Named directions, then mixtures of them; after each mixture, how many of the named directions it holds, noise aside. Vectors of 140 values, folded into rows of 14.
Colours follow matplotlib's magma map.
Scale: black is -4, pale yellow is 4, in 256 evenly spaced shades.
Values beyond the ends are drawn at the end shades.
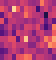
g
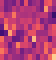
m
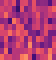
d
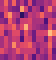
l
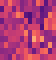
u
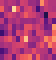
one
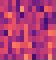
four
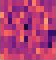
three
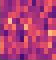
three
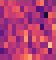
two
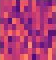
one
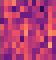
two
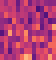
four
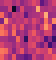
one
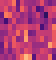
four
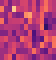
two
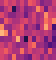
two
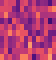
one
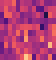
four
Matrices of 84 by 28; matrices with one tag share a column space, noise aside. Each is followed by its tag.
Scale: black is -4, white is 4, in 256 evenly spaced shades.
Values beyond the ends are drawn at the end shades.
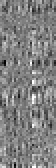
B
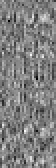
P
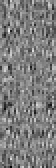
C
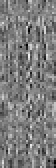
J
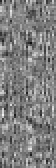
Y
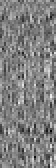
P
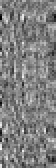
P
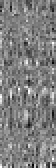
B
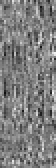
Y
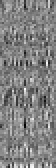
B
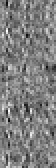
C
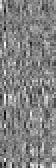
B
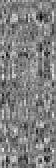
P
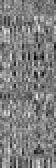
J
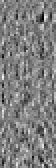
P
